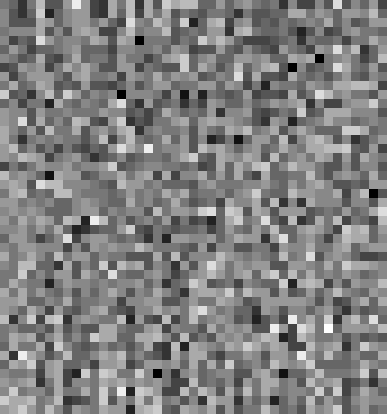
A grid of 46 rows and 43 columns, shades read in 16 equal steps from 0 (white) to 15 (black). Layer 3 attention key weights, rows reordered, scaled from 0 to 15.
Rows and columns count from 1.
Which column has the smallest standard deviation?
1
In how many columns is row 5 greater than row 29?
23
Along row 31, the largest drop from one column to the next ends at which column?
13
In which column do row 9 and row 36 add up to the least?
33
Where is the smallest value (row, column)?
37, 37
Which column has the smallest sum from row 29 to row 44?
35
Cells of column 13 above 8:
18
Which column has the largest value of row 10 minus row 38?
30
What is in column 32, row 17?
5
